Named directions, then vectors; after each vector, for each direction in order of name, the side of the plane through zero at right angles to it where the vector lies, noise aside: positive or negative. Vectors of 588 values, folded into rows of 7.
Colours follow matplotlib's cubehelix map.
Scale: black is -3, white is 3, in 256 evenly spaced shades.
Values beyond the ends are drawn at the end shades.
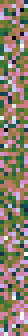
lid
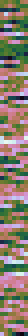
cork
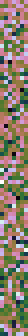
negative, negative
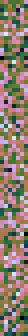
positive, negative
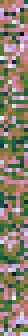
negative, positive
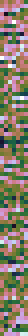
negative, positive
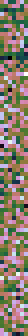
positive, positive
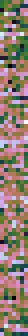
positive, negative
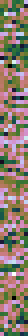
positive, negative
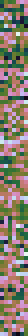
positive, positive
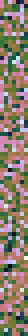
positive, negative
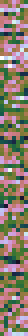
negative, positive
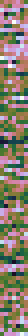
negative, positive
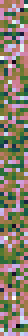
negative, positive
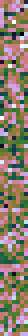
negative, positive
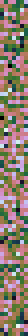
positive, negative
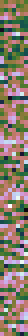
positive, positive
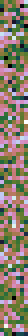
positive, negative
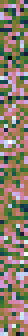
positive, positive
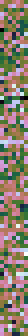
positive, positive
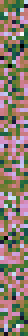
positive, negative
